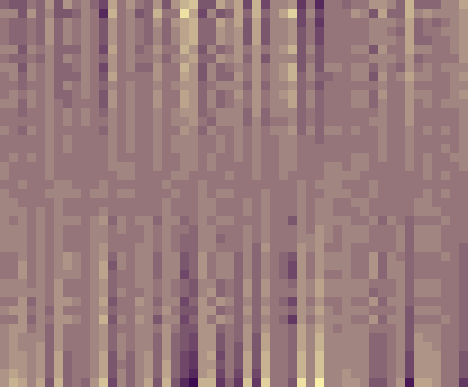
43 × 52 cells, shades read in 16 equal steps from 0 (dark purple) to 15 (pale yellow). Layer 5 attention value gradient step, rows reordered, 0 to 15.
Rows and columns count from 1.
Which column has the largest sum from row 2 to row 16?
21
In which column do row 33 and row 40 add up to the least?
22
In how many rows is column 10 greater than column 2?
8
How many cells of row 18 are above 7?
19
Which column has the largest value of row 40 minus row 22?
36
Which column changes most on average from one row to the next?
25
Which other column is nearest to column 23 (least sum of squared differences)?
3
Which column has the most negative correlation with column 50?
45
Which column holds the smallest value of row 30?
33
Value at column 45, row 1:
6
